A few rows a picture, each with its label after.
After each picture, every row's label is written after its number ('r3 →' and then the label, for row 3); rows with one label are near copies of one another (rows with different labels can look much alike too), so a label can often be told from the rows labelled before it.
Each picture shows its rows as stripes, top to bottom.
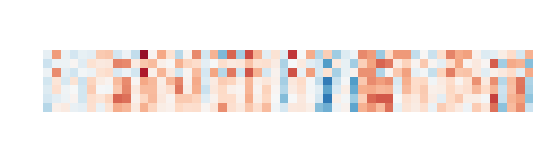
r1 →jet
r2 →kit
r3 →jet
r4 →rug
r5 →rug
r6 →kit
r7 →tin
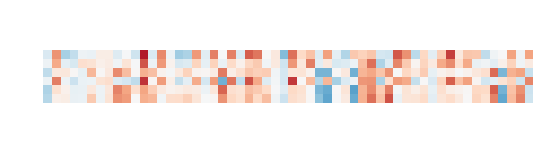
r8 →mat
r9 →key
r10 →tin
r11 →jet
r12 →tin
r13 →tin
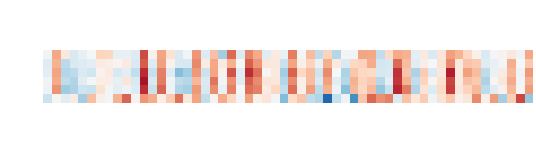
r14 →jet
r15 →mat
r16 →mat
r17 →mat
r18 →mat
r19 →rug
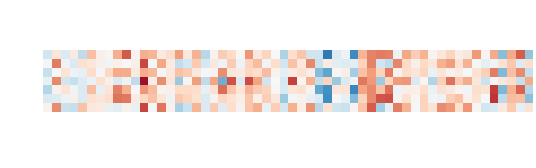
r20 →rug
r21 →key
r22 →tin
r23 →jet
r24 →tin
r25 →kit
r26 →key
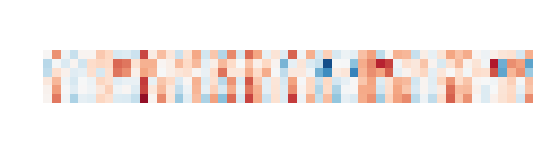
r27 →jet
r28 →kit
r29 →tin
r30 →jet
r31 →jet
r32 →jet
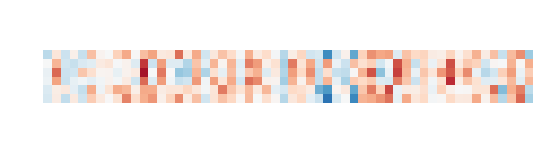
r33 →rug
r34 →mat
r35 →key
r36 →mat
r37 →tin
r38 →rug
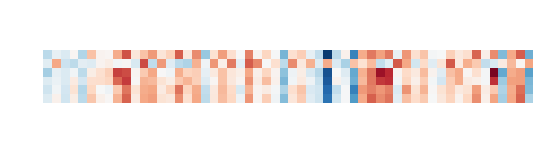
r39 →rug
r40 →mat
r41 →kit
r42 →kit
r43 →rug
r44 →rug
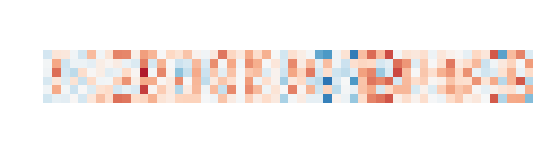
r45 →tin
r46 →mat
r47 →key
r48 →rug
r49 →jet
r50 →kit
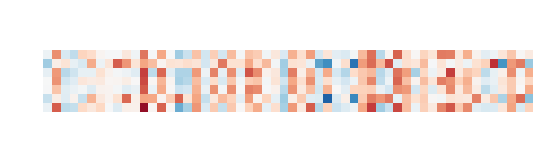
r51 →key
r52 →tin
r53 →mat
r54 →key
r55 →mat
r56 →rug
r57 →key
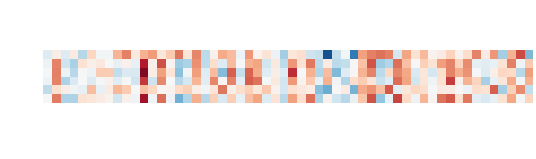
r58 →rug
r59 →key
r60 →jet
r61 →mat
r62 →tin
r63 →key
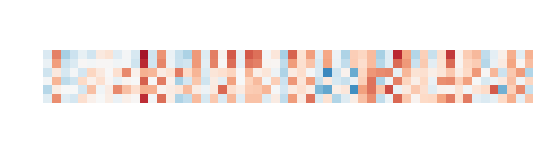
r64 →mat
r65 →mat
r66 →rug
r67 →key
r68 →tin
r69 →key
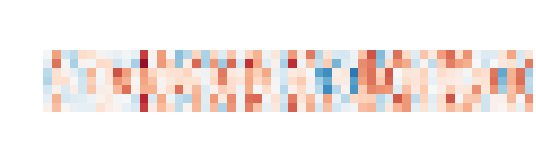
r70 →key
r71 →jet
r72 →tin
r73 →tin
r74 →rug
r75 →mat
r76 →jet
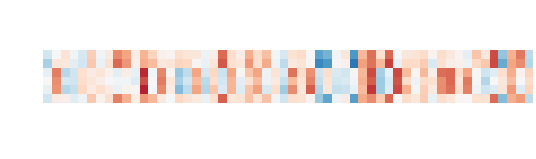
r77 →tin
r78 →tin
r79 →key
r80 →key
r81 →key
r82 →tin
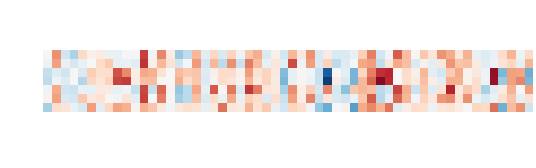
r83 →key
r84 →jet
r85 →kit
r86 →kit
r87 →mat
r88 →key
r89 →tin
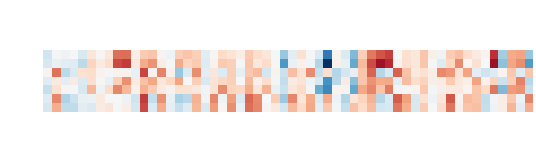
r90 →kit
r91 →kit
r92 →key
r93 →rug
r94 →tin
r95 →mat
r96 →mat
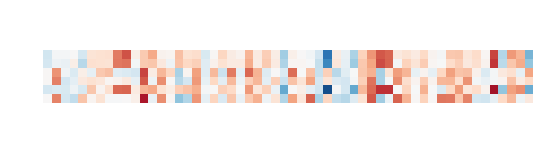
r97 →kit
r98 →kit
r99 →jet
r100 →key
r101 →kit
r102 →key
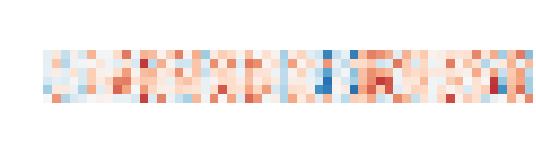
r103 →rug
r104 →mat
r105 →rug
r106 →kit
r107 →tin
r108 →mat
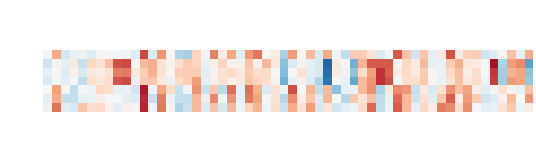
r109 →mat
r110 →kit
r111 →kit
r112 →kit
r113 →jet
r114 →mat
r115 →key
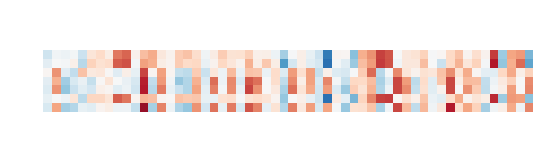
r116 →kit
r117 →kit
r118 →key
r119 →mat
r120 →mat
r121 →kit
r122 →mat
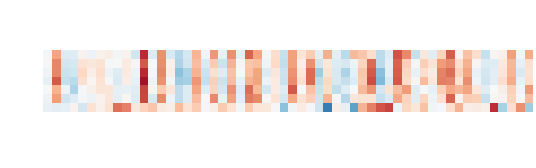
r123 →mat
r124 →key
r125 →key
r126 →key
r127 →jet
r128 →mat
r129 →kit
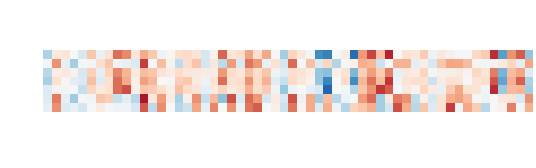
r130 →tin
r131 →jet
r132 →tin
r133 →tin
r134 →kit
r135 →jet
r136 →mat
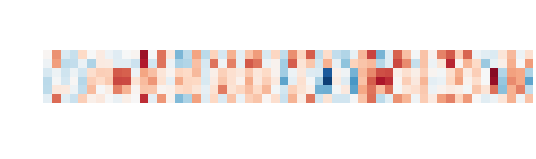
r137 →key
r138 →mat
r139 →kit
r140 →kit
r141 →tin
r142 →key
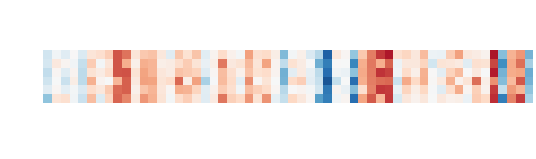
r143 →kit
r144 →tin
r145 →kit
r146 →rug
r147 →kit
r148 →tin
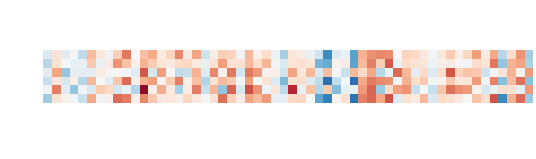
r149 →rug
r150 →tin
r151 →mat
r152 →rug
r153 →jet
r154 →tin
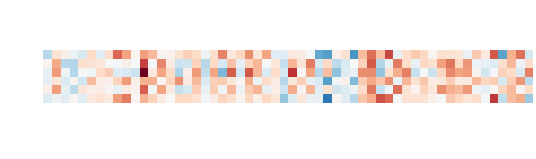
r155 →tin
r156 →key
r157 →jet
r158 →rug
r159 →key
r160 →kit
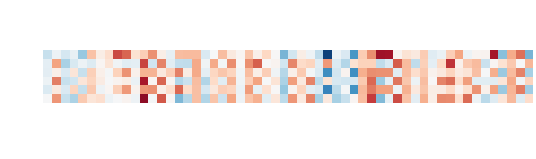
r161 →kit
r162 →mat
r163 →rug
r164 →key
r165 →rug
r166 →key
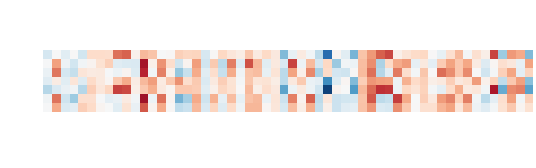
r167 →kit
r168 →jet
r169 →key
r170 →rug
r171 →kit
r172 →key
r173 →key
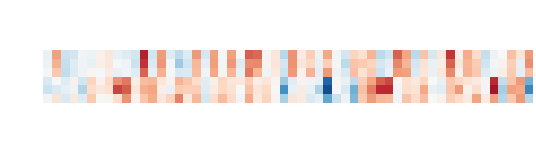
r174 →mat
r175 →mat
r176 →mat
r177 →kit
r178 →kit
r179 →rug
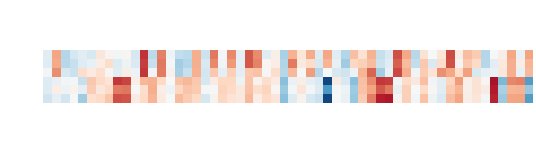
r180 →mat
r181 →mat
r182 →key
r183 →kit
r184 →kit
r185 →kit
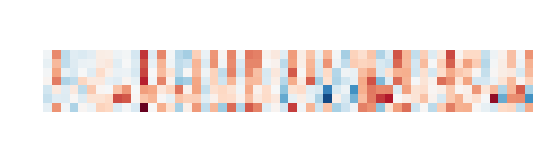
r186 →mat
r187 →mat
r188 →jet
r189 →key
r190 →rug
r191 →kit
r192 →jet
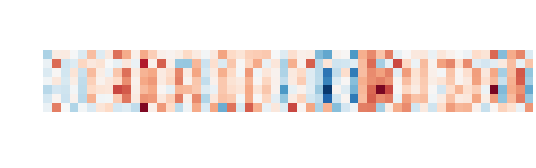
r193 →tin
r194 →key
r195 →rug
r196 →rug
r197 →kit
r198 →rug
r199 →jet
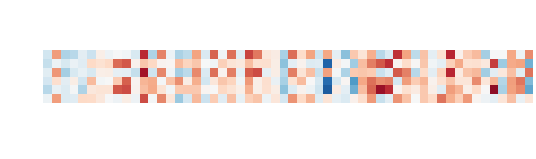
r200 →mat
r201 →kit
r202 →mat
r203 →rug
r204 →kit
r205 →key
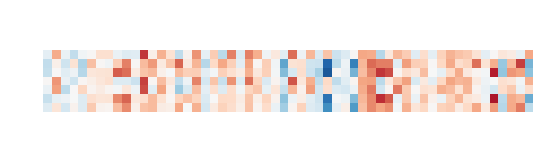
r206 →jet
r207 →rug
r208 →kit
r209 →jet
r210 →key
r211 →kit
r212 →rug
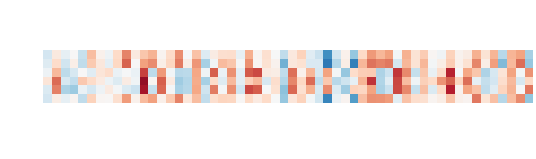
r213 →rug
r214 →rug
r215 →mat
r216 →key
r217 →mat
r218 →rug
